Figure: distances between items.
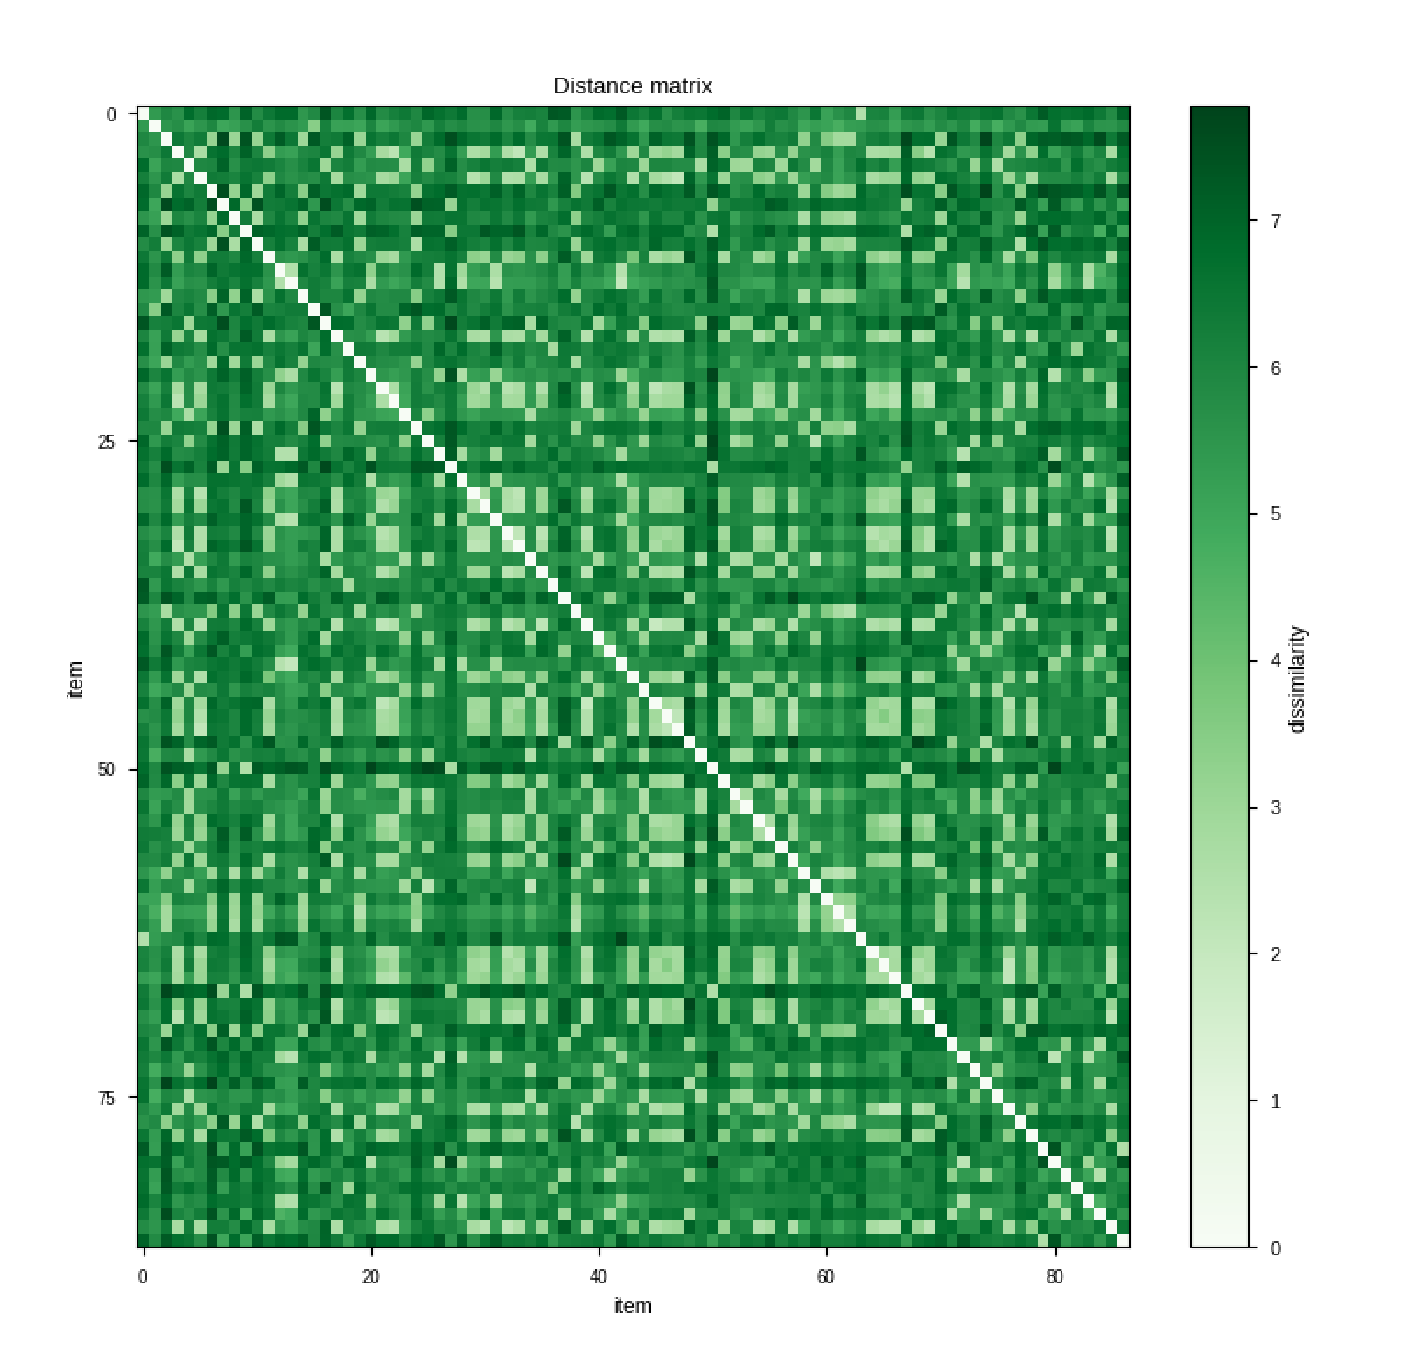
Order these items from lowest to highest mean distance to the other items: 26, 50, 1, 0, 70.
1, 26, 70, 0, 50
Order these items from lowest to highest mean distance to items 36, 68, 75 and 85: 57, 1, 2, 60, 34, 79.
57, 34, 1, 60, 79, 2
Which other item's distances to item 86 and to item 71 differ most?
74
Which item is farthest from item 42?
63
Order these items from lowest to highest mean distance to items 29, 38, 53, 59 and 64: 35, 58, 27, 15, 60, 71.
35, 58, 60, 71, 15, 27
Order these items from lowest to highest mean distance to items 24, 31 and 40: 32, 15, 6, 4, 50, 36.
4, 6, 32, 36, 15, 50
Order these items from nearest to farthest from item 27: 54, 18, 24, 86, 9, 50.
50, 9, 86, 18, 54, 24
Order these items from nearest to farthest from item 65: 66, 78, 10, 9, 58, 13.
66, 78, 13, 58, 10, 9
